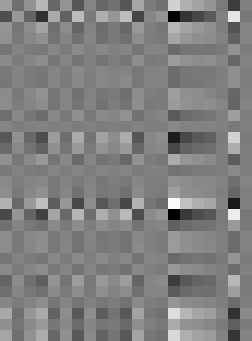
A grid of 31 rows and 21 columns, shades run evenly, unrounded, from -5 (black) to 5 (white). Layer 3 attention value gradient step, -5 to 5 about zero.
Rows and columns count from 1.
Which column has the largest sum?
15
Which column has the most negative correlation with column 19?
13
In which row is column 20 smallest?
19
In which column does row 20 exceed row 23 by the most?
20
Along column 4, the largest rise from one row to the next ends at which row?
3
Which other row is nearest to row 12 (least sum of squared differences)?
17
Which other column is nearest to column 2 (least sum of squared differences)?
14
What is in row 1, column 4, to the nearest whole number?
2
